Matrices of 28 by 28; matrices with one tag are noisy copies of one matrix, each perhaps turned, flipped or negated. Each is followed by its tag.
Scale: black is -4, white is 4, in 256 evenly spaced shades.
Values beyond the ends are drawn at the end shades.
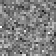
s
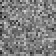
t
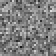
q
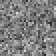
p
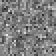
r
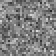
s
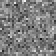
s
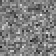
s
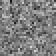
p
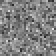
s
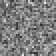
q
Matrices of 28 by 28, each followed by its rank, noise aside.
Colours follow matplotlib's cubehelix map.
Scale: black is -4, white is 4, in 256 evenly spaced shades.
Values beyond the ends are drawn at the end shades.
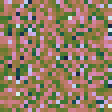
six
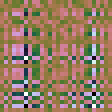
one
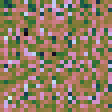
four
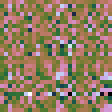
three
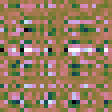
two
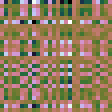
one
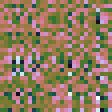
four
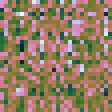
four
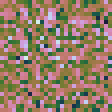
six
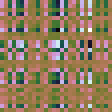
one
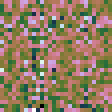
six
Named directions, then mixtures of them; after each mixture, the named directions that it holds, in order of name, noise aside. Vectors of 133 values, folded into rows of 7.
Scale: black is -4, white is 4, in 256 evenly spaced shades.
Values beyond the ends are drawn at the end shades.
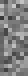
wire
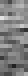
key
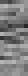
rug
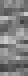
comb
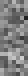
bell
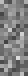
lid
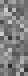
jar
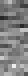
key.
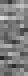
key, rug.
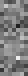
comb, lid, rug.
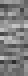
rug.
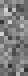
jar.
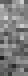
jar, key, wire.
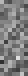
lid.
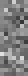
bell, jar.
